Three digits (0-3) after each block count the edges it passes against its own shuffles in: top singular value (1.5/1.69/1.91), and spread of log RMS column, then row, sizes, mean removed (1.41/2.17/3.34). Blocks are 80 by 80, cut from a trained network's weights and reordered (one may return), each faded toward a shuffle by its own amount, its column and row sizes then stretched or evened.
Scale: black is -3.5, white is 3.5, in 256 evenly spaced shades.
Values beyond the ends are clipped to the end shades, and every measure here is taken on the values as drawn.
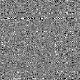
2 1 2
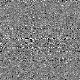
1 1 2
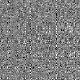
3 2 1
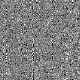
3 2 0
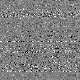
0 0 3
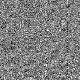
2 1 0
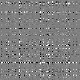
3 2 3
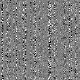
0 3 0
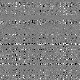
2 2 3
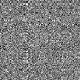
3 1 1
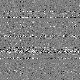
1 1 3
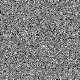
0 0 1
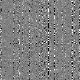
2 3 0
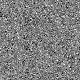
1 0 0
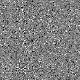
1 1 1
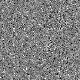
1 1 0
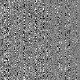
2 3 0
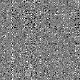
3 2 1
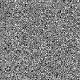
3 1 0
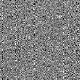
2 2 0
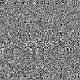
2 1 2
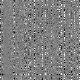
1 3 1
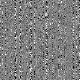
1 3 0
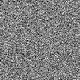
2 0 0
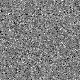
0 0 0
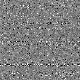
2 1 2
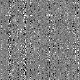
2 3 1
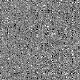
0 2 1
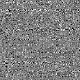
1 1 2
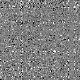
0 2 2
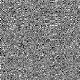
2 1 1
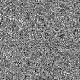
1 0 0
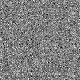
1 0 0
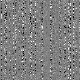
1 3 0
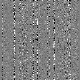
1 3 0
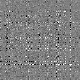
1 2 2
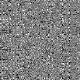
2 2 1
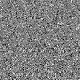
1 0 1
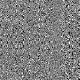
2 2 0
